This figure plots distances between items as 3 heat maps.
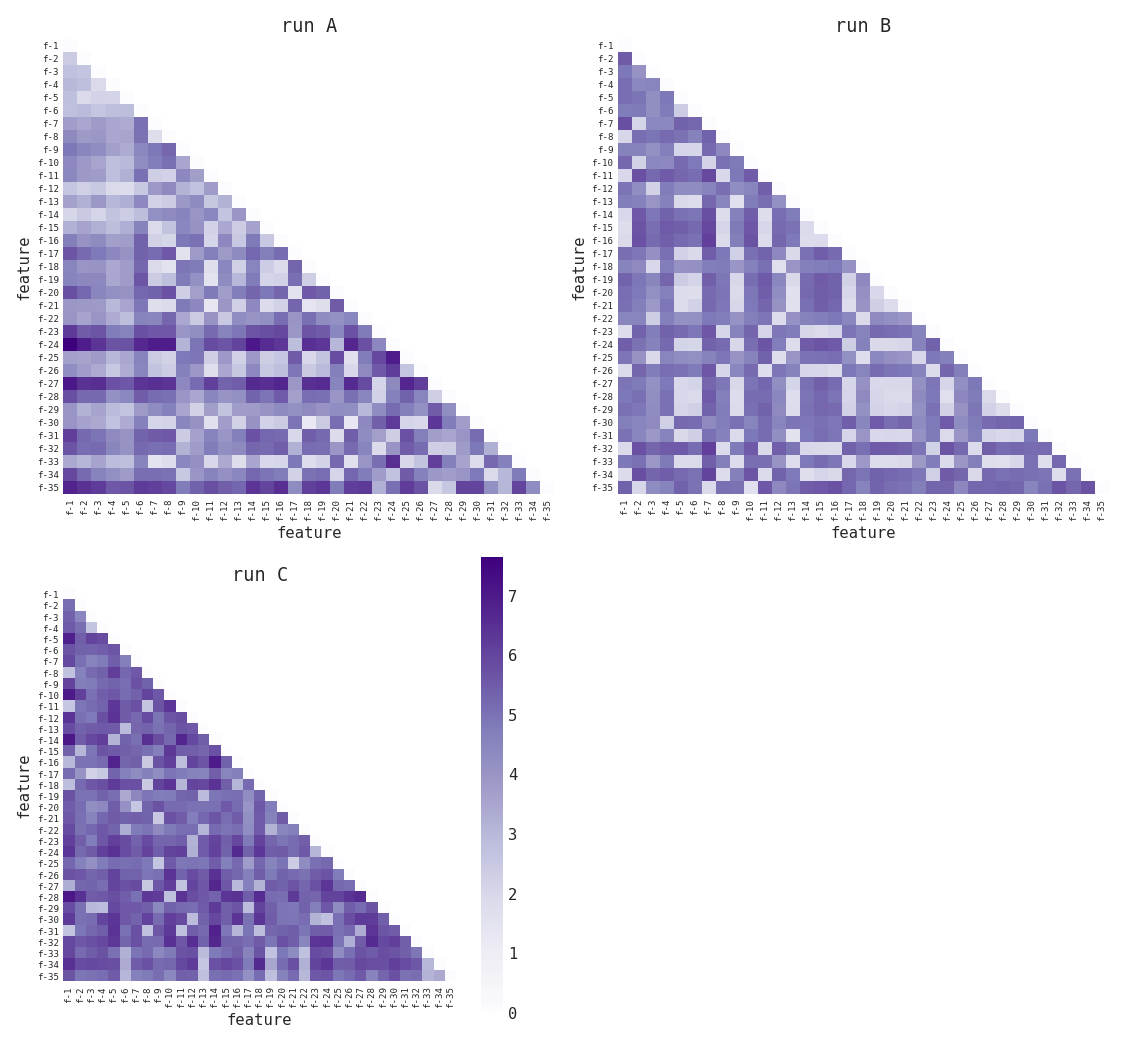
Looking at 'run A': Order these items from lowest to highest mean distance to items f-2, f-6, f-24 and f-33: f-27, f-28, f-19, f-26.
f-26, f-19, f-28, f-27
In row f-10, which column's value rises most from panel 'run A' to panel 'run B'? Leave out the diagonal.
f-29
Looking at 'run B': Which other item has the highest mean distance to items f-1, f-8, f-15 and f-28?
f-7
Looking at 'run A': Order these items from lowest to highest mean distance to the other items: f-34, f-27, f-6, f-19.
f-19, f-34, f-6, f-27
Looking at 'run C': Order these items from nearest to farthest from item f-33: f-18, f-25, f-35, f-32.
f-35, f-25, f-32, f-18
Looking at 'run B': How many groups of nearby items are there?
5
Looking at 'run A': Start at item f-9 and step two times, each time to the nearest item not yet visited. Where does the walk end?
f-20
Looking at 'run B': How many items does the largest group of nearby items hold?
14
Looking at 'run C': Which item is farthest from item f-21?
f-28
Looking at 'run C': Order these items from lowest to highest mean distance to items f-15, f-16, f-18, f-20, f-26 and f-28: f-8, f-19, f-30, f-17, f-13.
f-8, f-17, f-19, f-13, f-30
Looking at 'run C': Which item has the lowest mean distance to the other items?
f-17
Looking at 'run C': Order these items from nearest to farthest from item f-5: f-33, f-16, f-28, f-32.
f-33, f-28, f-32, f-16
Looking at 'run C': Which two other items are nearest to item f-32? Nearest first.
f-26, f-22
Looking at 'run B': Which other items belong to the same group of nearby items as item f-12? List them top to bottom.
f-3, f-18, f-22, f-25
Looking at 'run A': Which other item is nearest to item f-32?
f-23
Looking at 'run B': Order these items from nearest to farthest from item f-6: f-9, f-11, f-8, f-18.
f-9, f-18, f-8, f-11
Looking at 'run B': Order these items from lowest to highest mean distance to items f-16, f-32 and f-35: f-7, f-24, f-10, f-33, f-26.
f-26, f-10, f-7, f-33, f-24
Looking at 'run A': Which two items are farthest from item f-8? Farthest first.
f-24, f-27
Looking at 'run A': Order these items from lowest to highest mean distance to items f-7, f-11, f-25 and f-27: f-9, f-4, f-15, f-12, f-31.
f-15, f-4, f-12, f-9, f-31
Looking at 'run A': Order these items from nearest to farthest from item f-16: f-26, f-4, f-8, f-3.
f-8, f-26, f-4, f-3
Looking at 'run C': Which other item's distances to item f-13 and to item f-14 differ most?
f-34
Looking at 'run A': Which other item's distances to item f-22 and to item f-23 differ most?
f-27
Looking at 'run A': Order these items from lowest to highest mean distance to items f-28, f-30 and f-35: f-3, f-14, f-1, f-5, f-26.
f-26, f-5, f-3, f-14, f-1
